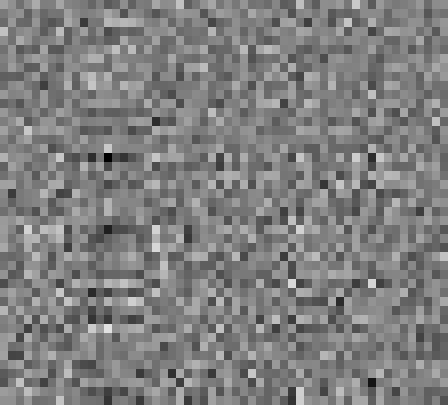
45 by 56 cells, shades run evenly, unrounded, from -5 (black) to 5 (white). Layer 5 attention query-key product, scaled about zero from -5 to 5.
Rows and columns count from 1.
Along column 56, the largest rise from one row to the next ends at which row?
29
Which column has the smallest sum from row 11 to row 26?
16
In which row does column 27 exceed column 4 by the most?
13
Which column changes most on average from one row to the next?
14
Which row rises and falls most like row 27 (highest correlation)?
5
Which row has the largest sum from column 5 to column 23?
34
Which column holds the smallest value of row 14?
20
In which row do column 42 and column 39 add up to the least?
3
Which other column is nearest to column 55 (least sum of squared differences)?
25
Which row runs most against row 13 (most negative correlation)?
32
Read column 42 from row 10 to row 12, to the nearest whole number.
2 0 0
